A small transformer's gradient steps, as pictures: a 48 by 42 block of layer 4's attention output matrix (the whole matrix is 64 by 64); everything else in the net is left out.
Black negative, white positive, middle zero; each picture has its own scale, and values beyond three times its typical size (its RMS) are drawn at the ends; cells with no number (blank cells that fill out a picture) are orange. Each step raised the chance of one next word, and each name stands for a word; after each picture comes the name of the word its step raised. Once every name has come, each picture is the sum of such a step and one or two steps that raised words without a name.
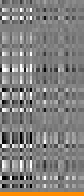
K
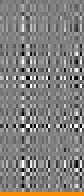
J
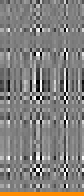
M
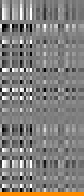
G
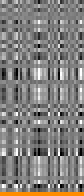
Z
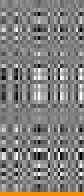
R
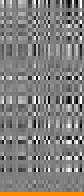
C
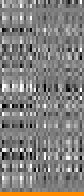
M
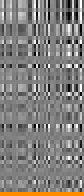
G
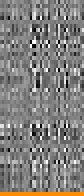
G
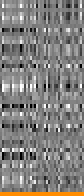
R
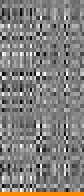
G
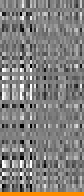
R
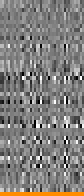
C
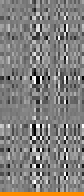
R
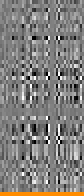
R
